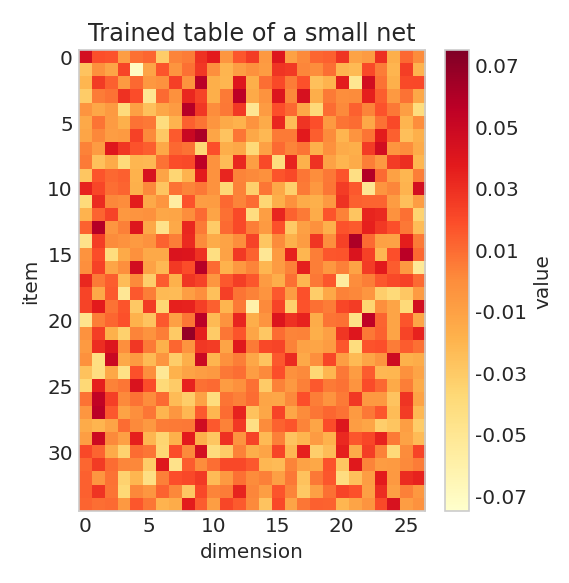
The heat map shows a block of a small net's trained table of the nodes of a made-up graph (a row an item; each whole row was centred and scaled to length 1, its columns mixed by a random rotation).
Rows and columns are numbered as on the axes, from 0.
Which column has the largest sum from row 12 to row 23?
9
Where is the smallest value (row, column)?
1, 4
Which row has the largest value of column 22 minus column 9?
7
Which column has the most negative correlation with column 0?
22
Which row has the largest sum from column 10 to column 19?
0
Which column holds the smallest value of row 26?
10
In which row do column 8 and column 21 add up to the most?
21
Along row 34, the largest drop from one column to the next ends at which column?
25
